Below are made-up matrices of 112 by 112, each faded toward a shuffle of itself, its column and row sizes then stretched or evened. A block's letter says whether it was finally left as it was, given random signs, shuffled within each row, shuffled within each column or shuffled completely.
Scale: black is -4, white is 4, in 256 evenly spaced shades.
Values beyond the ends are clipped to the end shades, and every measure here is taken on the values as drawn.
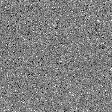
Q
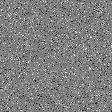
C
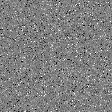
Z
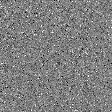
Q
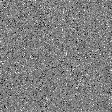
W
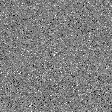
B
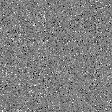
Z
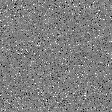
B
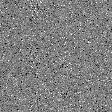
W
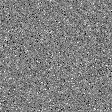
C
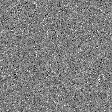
Q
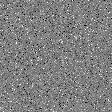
C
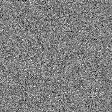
Q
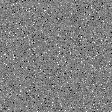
W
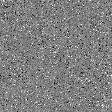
Q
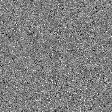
Q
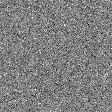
B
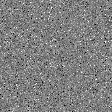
W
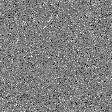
Q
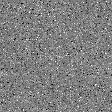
B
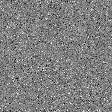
B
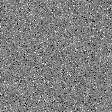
W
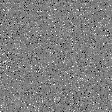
Z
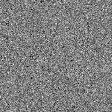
Z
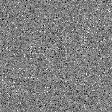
Z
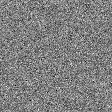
C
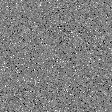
B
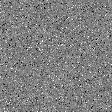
B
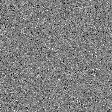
Q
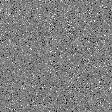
Z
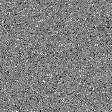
Q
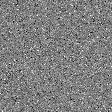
C
